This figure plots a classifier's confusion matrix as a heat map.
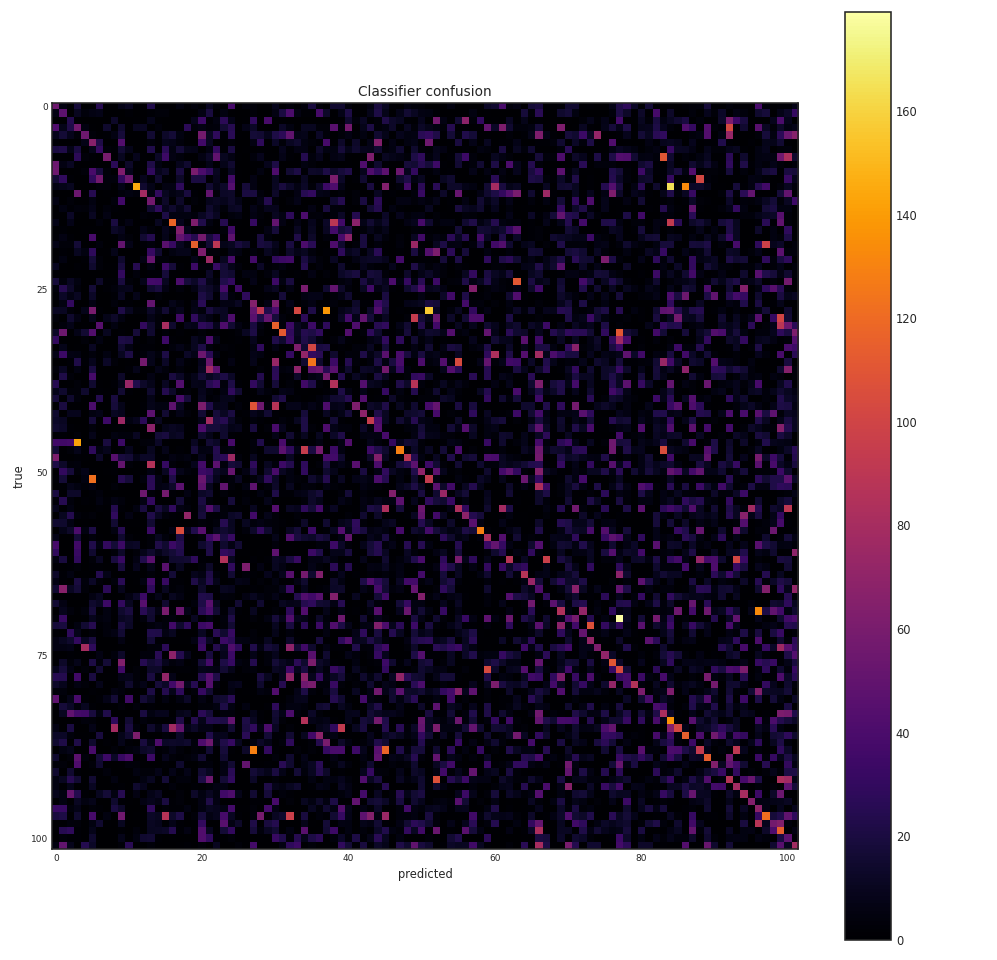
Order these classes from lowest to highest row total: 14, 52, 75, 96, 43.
14, 96, 75, 43, 52
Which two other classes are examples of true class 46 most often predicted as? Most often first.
3, 76
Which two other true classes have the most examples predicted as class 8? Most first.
85, 48
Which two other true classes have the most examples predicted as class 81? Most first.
73, 52
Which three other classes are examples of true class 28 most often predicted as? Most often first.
51, 37, 33
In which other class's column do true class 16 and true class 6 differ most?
38
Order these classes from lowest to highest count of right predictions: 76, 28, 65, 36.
36, 65, 28, 76
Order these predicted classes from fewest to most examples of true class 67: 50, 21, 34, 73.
73, 21, 34, 50
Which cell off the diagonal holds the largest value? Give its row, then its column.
70, 77
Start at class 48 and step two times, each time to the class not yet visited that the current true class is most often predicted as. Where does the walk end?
63
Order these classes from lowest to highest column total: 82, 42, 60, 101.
60, 42, 82, 101
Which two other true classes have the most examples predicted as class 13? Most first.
49, 44
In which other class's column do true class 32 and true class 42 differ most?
77
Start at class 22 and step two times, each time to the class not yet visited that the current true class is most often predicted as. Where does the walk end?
96
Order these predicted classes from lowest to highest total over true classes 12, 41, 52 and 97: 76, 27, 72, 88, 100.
72, 88, 76, 100, 27
